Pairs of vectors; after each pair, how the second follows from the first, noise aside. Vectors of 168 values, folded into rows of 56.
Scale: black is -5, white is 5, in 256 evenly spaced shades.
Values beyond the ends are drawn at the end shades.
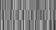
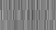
wrapped around, shrunk.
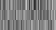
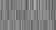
negated, shrunk.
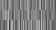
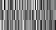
wrapped around, scaled up.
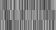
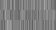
negated, shrunk.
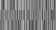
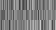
reversed.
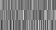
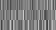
sign-scrambled.
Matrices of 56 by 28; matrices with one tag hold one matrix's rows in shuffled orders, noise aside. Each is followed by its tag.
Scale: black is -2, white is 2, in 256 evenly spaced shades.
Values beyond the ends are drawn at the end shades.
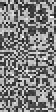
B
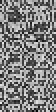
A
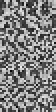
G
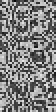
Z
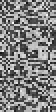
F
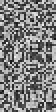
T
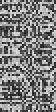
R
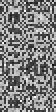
A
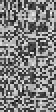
B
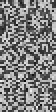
G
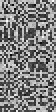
B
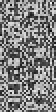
A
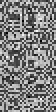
A
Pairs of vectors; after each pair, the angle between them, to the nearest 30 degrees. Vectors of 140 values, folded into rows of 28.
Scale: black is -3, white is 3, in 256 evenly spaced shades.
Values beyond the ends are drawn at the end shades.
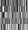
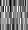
120 degrees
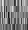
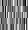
120 degrees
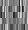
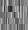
60 degrees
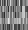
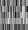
30 degrees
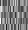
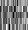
120 degrees
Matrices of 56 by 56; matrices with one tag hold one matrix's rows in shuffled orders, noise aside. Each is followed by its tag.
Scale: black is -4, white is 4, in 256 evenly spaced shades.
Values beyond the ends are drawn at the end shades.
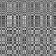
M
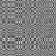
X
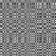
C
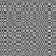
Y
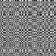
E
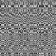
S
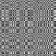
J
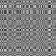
Y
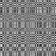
C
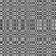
C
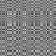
M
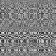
S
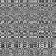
S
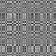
M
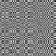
J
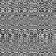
S
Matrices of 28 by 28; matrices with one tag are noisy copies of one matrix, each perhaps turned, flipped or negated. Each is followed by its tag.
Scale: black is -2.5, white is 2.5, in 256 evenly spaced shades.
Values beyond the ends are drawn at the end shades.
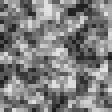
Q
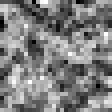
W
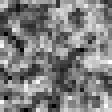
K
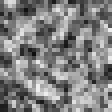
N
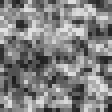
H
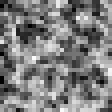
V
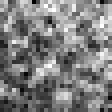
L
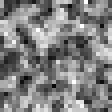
Q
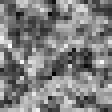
W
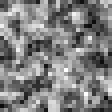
K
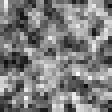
K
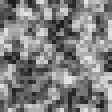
W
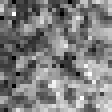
L
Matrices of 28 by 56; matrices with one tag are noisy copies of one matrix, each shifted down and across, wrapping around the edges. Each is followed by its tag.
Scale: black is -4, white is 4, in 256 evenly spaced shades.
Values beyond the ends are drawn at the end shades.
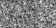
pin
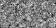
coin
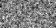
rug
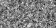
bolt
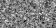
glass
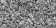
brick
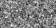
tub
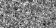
bolt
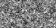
tub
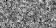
tub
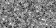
tub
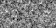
tub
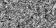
bolt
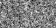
pin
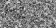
brick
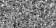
bolt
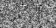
coin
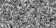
rug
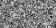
glass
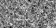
glass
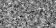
pin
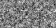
coin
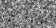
rug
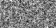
rug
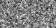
rug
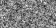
glass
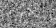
bolt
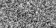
brick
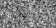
pin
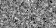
glass
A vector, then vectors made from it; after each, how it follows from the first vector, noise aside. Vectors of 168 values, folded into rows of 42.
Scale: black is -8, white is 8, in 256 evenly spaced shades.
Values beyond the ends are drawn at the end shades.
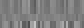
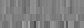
negated, shrunk.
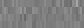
wrapped around, shrunk.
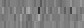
wrapped around, negated, partly zeroed.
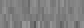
negated, shrunk.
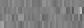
wrapped around, negated, partly zeroed.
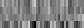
negated, scaled up.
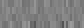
negated, shrunk.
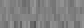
negated, shrunk.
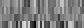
negated, scaled up.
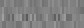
wrapped around, negated, shrunk.
